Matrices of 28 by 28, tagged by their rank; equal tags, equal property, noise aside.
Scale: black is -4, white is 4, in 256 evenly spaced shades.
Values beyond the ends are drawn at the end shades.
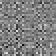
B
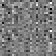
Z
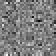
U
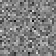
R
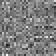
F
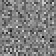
R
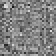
R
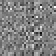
B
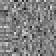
U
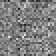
U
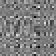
B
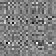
B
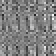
B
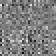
Z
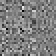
Z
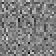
U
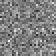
R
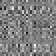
B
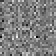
R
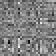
Z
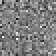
U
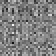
F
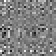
Z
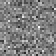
R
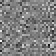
Z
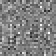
F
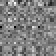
Z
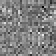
Z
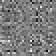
Z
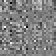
F
